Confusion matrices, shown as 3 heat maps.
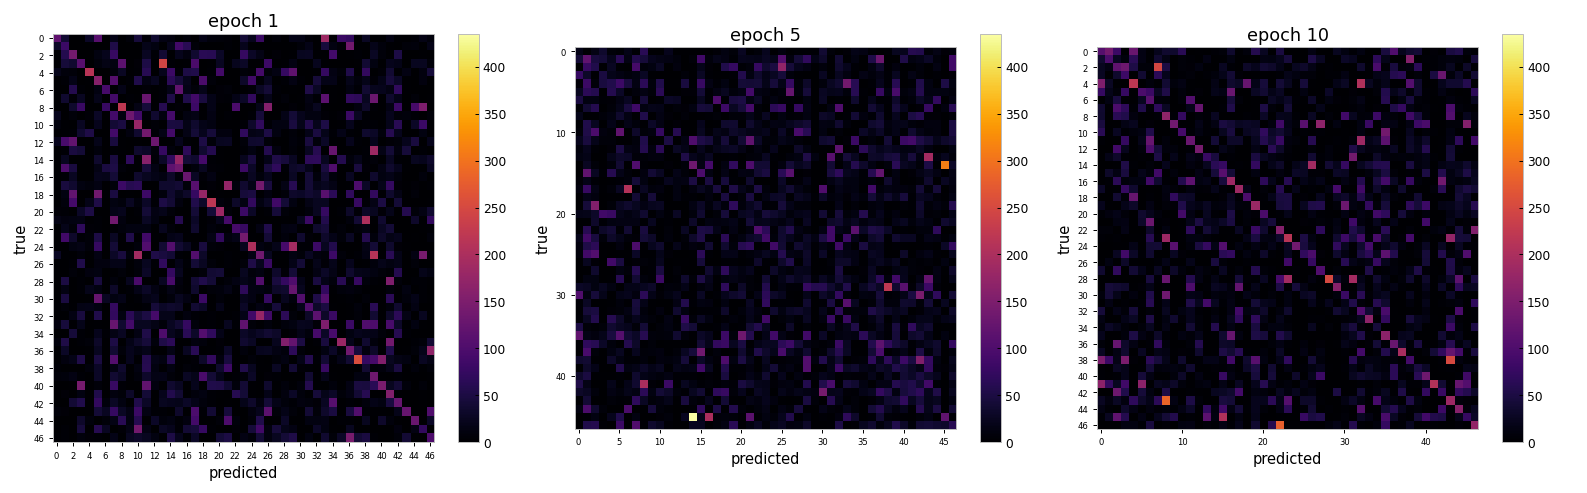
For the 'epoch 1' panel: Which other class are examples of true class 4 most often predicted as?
29
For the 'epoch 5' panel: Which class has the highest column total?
1
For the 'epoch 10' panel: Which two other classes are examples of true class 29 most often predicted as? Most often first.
17, 11
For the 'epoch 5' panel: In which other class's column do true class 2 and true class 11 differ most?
25
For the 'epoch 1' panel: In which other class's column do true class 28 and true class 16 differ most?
41
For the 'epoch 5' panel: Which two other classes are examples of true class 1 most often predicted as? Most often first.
37, 25
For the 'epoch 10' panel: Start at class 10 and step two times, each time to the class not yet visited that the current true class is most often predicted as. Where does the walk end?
16
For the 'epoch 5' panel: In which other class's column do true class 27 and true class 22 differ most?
34
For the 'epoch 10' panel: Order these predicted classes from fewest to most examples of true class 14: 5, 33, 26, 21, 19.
5, 21, 33, 19, 26
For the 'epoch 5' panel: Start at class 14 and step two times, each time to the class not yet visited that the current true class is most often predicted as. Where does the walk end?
16
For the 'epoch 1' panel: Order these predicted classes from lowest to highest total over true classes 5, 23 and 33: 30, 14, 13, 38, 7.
13, 30, 14, 38, 7
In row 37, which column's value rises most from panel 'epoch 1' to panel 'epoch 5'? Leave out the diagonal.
15
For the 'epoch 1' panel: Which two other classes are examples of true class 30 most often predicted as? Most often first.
5, 33
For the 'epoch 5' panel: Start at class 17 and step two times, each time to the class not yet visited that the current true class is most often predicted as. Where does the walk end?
44
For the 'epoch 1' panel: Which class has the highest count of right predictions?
37
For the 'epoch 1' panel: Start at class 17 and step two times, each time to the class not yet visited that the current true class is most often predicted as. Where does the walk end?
38
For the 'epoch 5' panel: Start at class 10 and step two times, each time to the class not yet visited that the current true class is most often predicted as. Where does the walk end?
26
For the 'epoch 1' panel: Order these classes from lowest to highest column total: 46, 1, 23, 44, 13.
44, 46, 1, 13, 23
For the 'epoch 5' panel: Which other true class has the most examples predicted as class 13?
33
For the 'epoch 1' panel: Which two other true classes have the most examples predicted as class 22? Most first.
8, 41
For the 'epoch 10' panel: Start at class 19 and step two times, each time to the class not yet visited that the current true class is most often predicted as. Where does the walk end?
8
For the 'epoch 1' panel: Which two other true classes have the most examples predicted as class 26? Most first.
8, 43
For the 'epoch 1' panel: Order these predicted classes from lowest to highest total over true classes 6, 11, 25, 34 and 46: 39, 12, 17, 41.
12, 41, 17, 39
